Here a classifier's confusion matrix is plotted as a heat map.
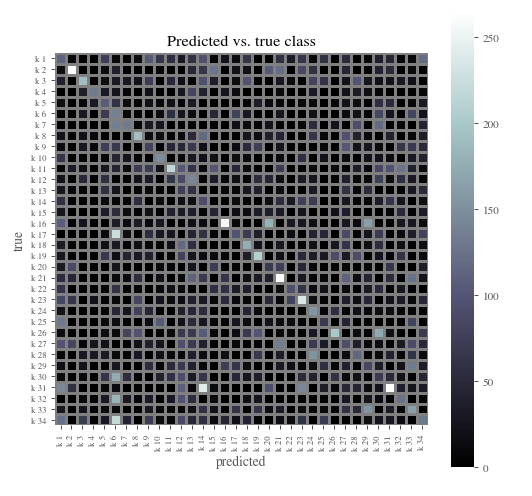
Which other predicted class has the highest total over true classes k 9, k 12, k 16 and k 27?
k 13
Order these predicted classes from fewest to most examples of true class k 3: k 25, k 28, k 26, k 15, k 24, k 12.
k 26, k 12, k 15, k 25, k 24, k 28
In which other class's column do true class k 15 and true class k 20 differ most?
k 2
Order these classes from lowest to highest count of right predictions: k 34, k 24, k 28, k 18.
k 28, k 34, k 24, k 18
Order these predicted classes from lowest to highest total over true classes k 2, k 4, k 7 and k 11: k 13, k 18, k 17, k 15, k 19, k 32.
k 19, k 18, k 17, k 32, k 13, k 15
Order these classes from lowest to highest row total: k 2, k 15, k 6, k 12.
k 15, k 6, k 12, k 2
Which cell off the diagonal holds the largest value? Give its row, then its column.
k 31, k 14
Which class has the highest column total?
k 6
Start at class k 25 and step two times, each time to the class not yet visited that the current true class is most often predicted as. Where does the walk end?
k 34
